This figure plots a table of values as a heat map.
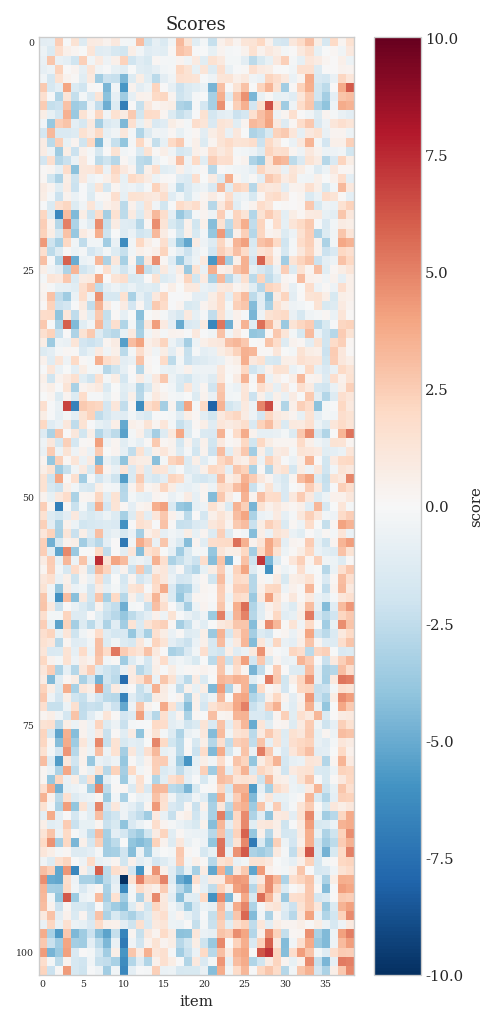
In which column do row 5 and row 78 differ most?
38
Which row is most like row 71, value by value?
21
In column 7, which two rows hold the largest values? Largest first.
57, 91
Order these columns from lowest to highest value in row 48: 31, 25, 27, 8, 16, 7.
7, 8, 31, 27, 16, 25
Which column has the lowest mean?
10
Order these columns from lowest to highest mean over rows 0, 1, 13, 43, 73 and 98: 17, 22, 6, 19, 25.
6, 19, 17, 22, 25
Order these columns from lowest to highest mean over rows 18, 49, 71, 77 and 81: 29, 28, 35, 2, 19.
35, 2, 19, 29, 28
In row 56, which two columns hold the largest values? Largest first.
3, 28
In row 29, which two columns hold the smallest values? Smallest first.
26, 28
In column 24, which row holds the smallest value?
8
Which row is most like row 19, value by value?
61
